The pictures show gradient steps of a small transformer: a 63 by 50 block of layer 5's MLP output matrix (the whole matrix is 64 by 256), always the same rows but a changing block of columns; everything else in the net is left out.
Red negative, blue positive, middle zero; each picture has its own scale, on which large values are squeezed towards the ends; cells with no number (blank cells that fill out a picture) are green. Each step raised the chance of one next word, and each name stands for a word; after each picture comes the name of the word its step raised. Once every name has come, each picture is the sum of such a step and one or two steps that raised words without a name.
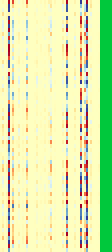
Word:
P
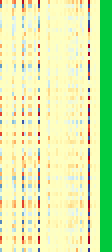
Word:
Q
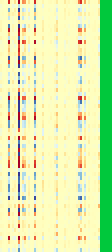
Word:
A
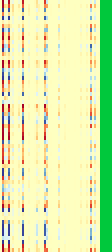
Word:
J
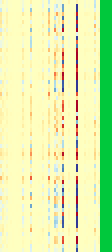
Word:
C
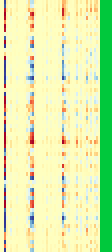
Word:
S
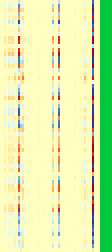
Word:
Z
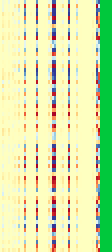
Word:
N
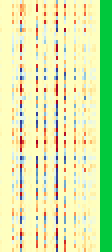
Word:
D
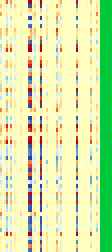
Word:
P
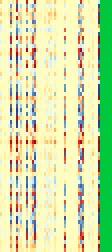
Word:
Z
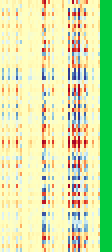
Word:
D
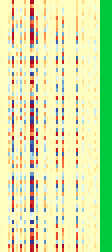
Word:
J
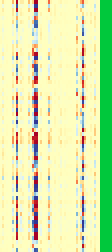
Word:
Q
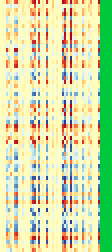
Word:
J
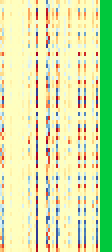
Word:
S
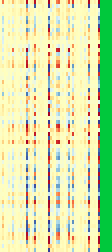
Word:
Q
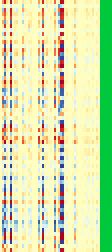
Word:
Z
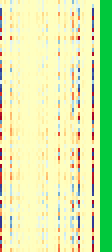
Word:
N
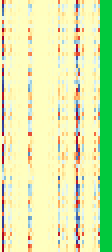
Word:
P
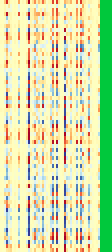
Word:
J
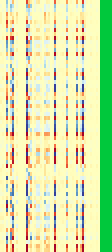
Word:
A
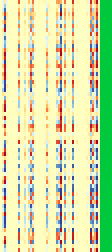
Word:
C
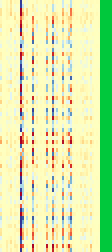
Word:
S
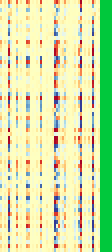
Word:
A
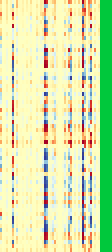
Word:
S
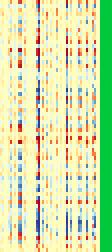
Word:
Z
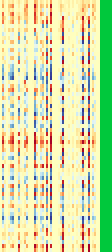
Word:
D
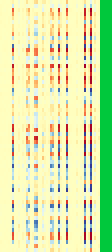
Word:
C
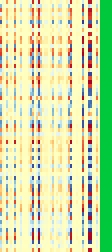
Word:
Z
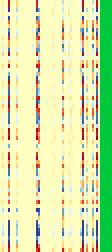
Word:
J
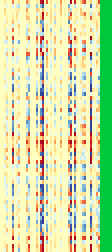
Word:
Z
